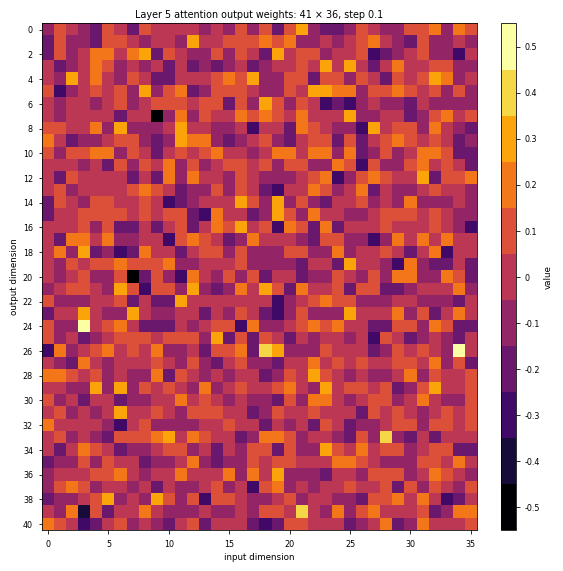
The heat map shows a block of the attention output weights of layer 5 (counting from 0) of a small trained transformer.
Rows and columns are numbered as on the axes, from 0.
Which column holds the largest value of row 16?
16
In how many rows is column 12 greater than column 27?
17
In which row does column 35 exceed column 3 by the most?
39
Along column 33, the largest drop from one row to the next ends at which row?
18
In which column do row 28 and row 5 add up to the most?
22
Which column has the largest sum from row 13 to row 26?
3
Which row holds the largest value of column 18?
26
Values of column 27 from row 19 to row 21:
0 0.1 0.1
